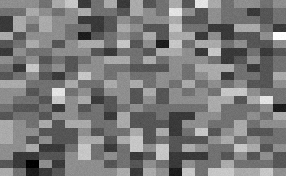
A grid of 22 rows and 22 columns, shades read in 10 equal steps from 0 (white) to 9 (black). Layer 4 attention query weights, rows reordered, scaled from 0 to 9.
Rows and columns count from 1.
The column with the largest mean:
9
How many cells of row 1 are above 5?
4
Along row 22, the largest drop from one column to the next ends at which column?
15
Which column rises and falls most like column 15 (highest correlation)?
12
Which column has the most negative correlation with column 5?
8
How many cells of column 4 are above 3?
19
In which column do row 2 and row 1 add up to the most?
10
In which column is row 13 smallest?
21
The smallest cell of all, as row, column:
5, 22
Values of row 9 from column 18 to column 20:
3 5 7
